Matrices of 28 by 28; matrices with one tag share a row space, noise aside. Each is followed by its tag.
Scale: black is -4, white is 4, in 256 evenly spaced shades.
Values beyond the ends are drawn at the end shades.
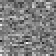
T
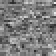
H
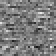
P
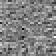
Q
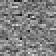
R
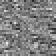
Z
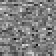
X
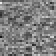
T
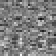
R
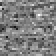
P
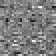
R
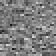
T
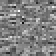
H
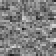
H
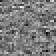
T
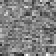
T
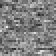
P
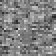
Z
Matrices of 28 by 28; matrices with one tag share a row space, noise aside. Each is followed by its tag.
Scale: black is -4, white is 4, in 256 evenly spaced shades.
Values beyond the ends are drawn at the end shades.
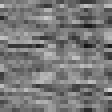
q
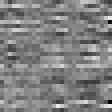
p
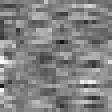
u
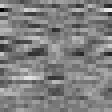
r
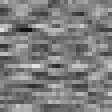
r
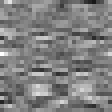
u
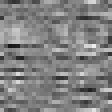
p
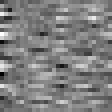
u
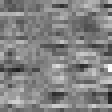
p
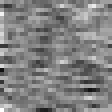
u
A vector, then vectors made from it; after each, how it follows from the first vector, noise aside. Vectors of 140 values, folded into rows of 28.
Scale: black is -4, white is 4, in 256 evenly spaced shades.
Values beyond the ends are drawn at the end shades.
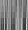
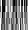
reversed, scaled up.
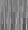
shrunk.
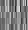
wrapped around, negated.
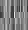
wrapped around.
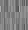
wrapped around, shrunk.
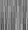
shrunk.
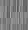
wrapped around, shrunk.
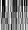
reversed, scaled up.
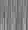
negated, shrunk.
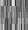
wrapped around, negated.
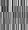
wrapped around, negated.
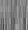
shrunk.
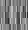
wrapped around.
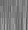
negated, shrunk.
